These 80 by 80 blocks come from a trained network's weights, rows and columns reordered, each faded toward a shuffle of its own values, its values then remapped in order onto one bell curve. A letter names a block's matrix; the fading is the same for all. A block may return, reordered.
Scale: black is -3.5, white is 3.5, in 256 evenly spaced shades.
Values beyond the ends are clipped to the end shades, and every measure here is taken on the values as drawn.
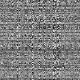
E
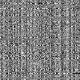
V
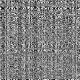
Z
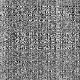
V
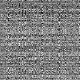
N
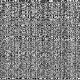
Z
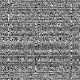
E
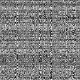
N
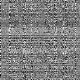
N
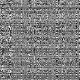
E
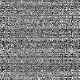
E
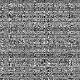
N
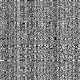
V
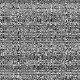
N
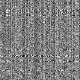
V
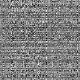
N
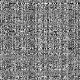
Z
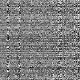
N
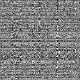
N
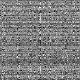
N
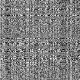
Z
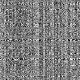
V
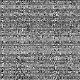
N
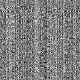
V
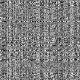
Z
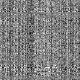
V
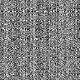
Z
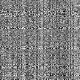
V
